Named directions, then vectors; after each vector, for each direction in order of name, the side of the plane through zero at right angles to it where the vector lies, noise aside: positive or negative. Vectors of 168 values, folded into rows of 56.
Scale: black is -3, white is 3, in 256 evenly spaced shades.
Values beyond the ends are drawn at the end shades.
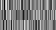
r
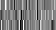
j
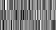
positive, positive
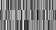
positive, negative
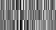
positive, negative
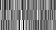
negative, positive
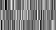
negative, negative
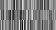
positive, negative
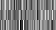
positive, negative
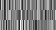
negative, positive
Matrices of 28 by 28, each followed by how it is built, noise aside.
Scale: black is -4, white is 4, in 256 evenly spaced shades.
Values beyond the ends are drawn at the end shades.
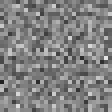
repeating columns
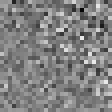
upper triangular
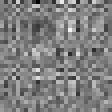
low rank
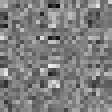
low rank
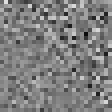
upper triangular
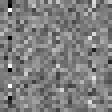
uneven columns
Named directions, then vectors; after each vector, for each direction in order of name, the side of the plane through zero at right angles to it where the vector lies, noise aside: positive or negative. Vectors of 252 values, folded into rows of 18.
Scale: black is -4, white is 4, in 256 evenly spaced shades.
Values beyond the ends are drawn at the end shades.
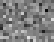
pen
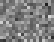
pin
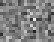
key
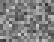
positive, positive, positive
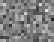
negative, negative, negative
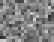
positive, negative, negative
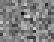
positive, negative, positive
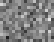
negative, negative, positive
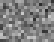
negative, positive, positive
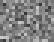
positive, positive, positive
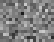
positive, negative, positive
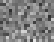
positive, positive, negative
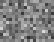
positive, negative, positive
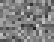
negative, positive, positive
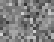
negative, positive, negative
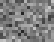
positive, negative, negative
